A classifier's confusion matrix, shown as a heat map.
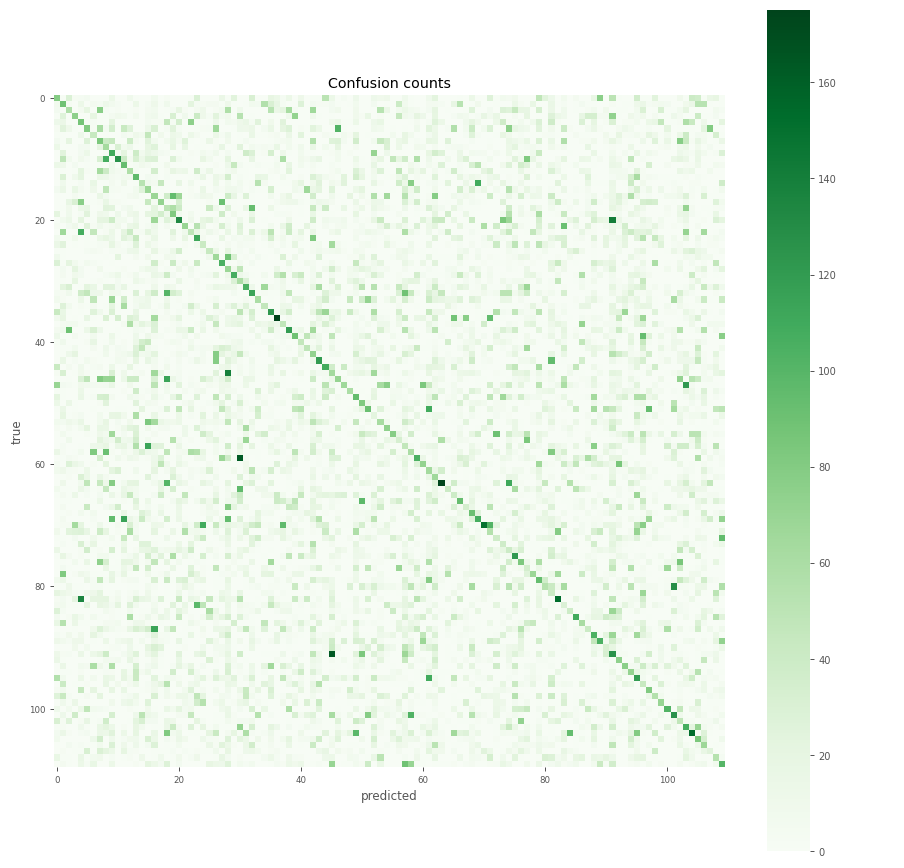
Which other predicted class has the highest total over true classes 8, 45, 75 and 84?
28
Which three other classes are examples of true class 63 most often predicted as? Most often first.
74, 18, 9
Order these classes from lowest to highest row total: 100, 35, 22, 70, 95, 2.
100, 2, 95, 35, 22, 70
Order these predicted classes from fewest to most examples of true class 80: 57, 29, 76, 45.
29, 45, 57, 76
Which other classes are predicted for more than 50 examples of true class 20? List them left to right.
16, 73, 74, 91
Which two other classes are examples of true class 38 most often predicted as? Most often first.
2, 42
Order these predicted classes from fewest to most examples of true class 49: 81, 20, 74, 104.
81, 104, 74, 20
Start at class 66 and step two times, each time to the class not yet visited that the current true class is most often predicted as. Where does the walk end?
101
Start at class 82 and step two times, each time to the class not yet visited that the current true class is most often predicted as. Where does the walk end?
22
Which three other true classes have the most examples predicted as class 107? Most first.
5, 63, 69
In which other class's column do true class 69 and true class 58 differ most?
11
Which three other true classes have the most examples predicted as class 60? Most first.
47, 89, 88
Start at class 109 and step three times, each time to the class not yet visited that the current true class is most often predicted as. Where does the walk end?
41
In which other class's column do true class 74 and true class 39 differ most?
96
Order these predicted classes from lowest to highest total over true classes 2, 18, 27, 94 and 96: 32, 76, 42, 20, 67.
67, 76, 20, 32, 42
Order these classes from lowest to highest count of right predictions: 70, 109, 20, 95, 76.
76, 109, 95, 20, 70
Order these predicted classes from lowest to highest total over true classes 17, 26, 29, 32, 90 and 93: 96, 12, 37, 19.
12, 19, 96, 37
